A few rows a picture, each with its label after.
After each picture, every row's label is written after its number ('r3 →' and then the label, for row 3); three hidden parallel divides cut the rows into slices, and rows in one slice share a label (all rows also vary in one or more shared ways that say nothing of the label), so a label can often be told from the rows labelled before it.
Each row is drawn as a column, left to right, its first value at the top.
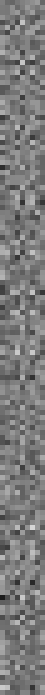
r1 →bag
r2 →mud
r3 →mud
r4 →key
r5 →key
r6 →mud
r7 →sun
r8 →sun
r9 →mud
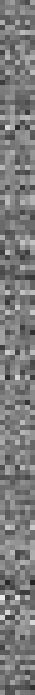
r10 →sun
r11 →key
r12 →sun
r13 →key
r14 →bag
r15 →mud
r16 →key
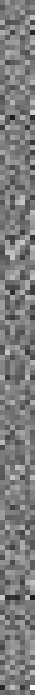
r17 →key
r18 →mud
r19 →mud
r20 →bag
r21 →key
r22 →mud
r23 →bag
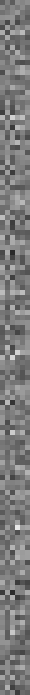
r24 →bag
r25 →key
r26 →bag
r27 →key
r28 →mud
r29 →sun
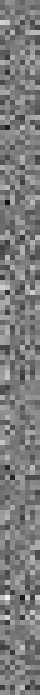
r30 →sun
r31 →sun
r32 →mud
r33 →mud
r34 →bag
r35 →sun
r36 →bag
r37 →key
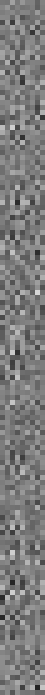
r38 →bag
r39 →mud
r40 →sun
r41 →key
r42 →sun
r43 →bag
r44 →mud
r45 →mud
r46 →mud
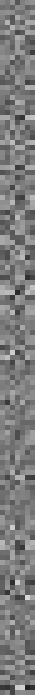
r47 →key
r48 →mud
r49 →sun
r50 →bag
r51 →mud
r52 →sun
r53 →sun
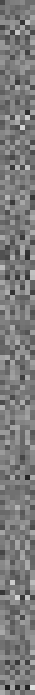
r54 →bag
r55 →key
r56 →key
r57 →sun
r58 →mud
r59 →key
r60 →bag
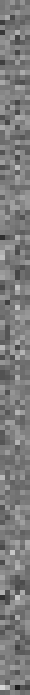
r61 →mud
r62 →bag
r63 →key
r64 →sun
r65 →sun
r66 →key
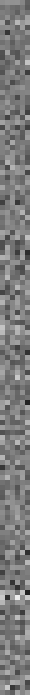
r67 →sun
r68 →mud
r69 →sun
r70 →sun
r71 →sun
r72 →bag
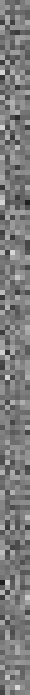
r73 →sun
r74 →bag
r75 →sun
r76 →bag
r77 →key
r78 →sun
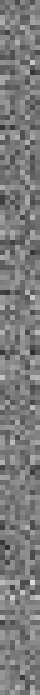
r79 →mud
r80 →key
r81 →key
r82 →bag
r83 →sun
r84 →key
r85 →bag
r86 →key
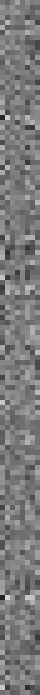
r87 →mud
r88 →key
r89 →key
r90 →key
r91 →mud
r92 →sun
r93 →sun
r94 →sun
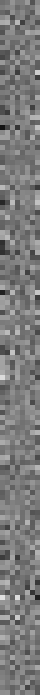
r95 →key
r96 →mud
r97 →key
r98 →key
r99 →mud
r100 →sun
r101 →bag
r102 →mud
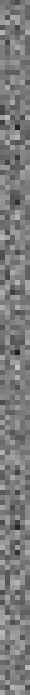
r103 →bag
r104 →sun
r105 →bag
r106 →bag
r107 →mud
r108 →sun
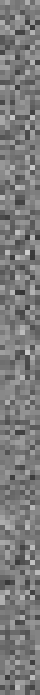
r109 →sun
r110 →sun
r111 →key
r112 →key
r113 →key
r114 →sun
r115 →mud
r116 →mud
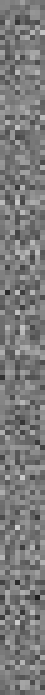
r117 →mud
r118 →sun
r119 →mud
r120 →key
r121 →sun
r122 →key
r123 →bag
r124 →mud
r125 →key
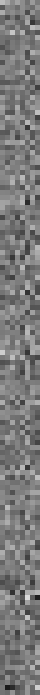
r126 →sun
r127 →sun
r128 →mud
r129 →sun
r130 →bag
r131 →sun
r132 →sun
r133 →mud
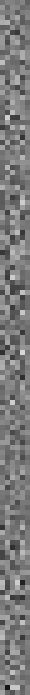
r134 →bag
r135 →sun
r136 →mud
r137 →bag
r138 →key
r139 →mud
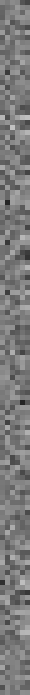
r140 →key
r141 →key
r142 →key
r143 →bag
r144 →bag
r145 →bag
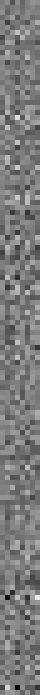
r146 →key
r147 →bag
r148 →bag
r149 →sun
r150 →key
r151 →mud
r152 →sun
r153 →sun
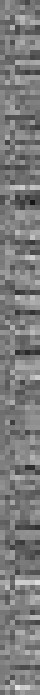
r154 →mud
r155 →bag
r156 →sun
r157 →bag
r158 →bag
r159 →mud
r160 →key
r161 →mud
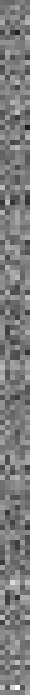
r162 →key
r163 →bag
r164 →bag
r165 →bag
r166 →key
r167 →mud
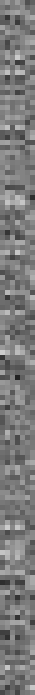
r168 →sun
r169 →sun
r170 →mud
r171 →key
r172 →key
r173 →bag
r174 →bag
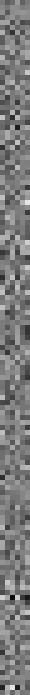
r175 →key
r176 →bag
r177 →bag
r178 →sun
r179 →bag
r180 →bag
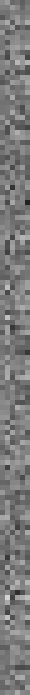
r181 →key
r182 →sun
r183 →bag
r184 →bag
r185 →mud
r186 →mud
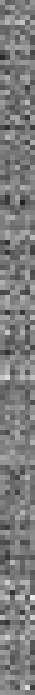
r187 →key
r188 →mud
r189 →bag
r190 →key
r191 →key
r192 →bag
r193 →sun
